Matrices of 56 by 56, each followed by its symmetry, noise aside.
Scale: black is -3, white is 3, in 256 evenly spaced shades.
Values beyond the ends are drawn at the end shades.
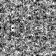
mirrored top to bottom.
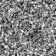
symmetric.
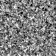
antisymmetric.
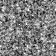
same after a half turn.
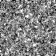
same after a half turn.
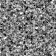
mirrored top to bottom.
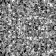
mirrored top to bottom.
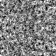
mirrored top to bottom.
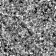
symmetric across the other diagonal.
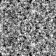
mirrored top to bottom.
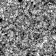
symmetric.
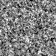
antisymmetric.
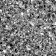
symmetric across the other diagonal.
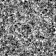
symmetric across the other diagonal.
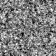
same after a half turn.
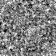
symmetric.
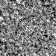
symmetric.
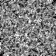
same after a half turn.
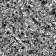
symmetric across the other diagonal.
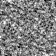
same after a half turn.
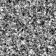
antisymmetric.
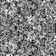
mirrored top to bottom.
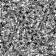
same after a half turn.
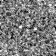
same after a half turn.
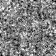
symmetric.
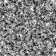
symmetric across the other diagonal.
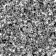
symmetric.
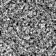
symmetric across the other diagonal.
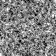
same after a half turn.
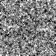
same after a half turn.
